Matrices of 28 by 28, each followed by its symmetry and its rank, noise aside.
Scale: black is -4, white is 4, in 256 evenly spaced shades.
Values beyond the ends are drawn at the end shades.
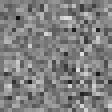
no symmetry, rank five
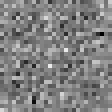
symmetric, rank seven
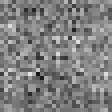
antisymmetric, rank six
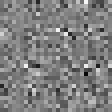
no symmetry, rank five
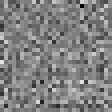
no symmetry, rank six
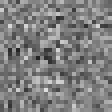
no symmetry, rank seven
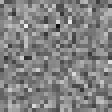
symmetric, rank seven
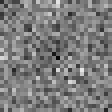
symmetric, rank five
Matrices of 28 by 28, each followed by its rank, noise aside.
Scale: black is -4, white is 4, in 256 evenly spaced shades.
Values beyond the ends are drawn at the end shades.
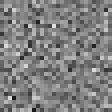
eight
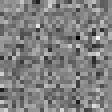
six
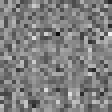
six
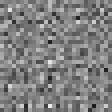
six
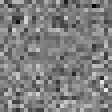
seven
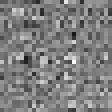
five
